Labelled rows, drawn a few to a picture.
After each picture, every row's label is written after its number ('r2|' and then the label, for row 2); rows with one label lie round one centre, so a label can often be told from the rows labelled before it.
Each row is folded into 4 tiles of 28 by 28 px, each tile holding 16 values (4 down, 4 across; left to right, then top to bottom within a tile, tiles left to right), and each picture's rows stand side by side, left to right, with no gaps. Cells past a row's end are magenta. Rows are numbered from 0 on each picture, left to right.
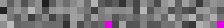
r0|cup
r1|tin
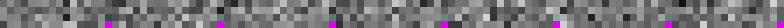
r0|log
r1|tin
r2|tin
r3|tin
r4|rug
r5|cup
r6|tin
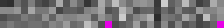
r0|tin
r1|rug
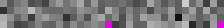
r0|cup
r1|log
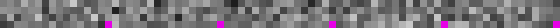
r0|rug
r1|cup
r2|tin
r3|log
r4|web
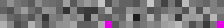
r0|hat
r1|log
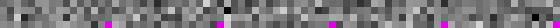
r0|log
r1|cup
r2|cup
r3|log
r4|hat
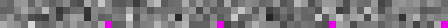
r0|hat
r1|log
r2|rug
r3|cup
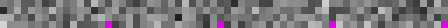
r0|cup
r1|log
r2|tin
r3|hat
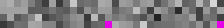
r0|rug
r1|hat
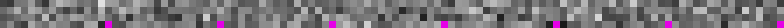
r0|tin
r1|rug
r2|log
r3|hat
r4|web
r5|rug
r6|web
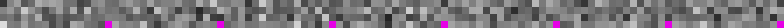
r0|web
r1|hat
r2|log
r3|web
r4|hat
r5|log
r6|hat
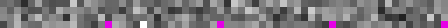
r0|log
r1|hat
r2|web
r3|rug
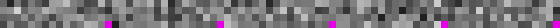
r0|tin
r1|rug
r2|cup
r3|hat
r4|tin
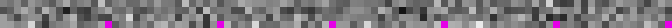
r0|hat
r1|log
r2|hat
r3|hat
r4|hat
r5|tin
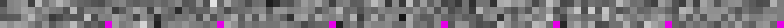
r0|web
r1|hat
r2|cup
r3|log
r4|tin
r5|tin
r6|tin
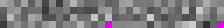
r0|rug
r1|web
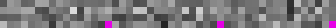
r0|web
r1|web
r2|log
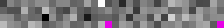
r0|hat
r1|tin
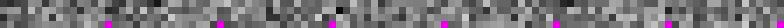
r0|tin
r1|tin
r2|rug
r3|cup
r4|log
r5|tin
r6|log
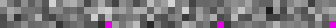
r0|rug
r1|web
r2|rug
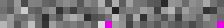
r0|hat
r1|cup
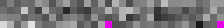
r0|hat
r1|rug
